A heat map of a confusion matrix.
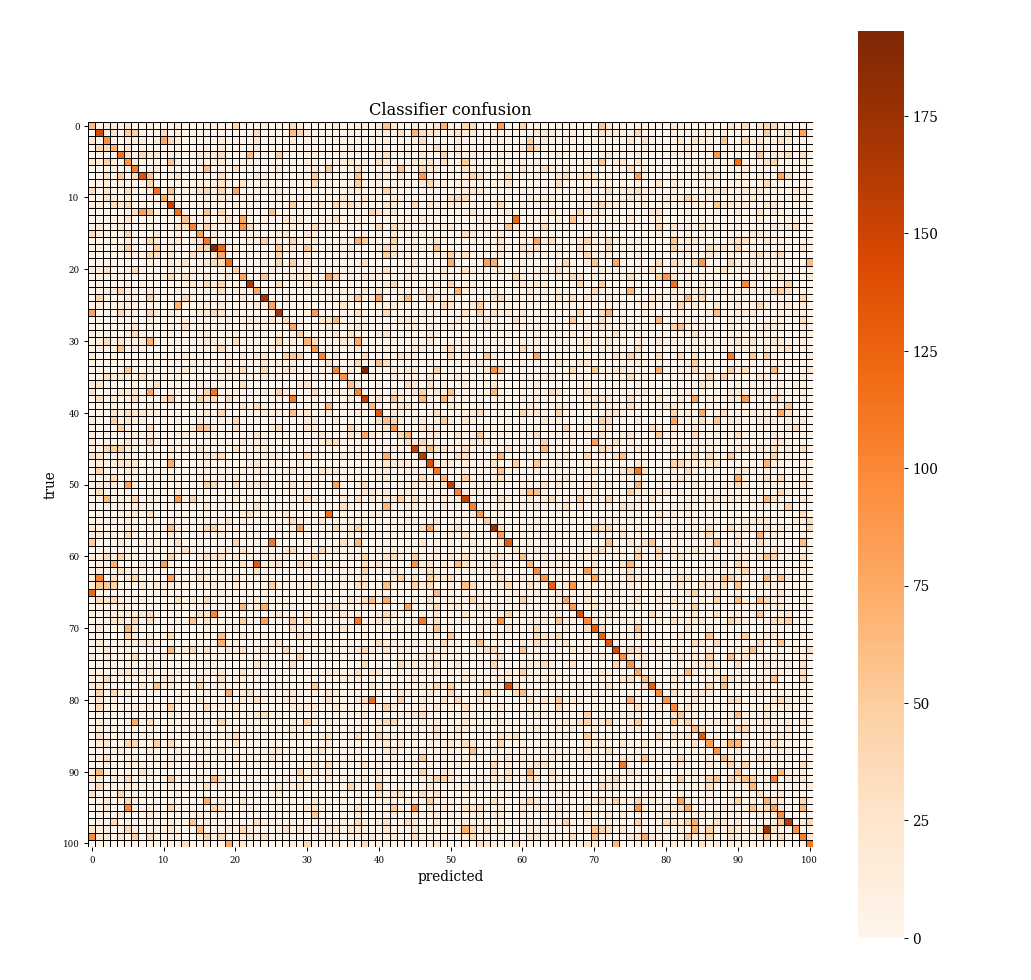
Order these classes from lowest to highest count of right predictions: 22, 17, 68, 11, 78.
78, 68, 11, 22, 17
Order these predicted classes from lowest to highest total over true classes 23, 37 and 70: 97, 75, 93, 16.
93, 97, 16, 75
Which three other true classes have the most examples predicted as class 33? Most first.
54, 21, 39
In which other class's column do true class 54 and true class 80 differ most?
39
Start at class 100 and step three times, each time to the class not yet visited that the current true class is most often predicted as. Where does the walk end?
69
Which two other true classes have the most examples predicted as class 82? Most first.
94, 28
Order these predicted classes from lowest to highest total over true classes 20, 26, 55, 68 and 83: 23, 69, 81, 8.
23, 69, 81, 8
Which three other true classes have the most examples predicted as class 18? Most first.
17, 72, 71
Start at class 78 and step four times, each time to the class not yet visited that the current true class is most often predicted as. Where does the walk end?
7
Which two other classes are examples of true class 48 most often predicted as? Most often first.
76, 57
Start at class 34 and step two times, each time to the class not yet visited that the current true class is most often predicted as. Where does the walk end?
28
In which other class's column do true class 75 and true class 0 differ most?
57
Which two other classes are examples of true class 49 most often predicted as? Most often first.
90, 52
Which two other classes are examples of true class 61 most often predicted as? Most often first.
23, 45
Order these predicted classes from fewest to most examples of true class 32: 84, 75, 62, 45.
45, 84, 75, 62
